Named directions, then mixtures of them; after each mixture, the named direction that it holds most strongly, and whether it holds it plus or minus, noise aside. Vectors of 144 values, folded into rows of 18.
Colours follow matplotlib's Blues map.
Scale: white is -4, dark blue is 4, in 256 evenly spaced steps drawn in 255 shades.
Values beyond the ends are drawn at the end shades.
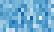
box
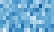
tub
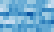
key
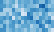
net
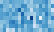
box, plus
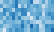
net, minus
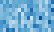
box, minus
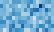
tub, plus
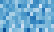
tub, minus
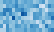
net, minus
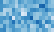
net, plus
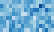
tub, plus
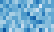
tub, minus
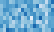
box, minus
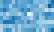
key, minus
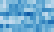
key, plus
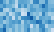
net, plus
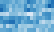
key, minus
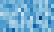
box, minus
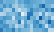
net, plus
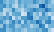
net, plus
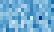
box, minus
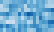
key, plus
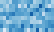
tub, plus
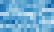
key, minus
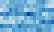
key, plus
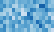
net, plus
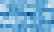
key, plus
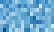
tub, minus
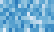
tub, plus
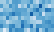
tub, plus
